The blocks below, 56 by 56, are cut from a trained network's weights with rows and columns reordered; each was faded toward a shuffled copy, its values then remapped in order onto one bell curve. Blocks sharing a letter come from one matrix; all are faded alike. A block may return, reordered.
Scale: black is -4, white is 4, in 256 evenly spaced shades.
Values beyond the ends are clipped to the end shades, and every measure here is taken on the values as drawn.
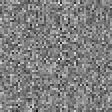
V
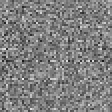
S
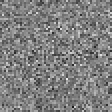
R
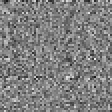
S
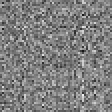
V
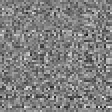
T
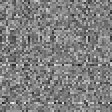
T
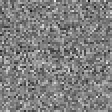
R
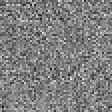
R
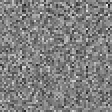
V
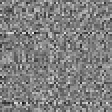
T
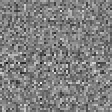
S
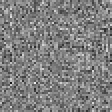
V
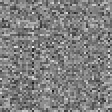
V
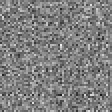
S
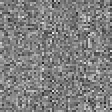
V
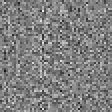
V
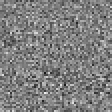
R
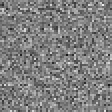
R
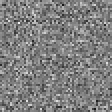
R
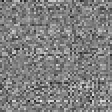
T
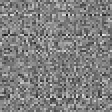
T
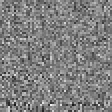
S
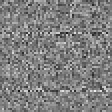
T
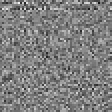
T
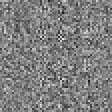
V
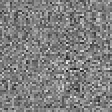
V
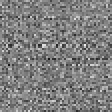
T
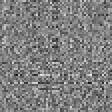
T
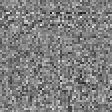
S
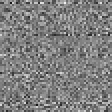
T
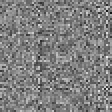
V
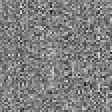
V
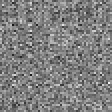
V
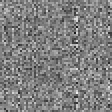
V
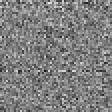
S
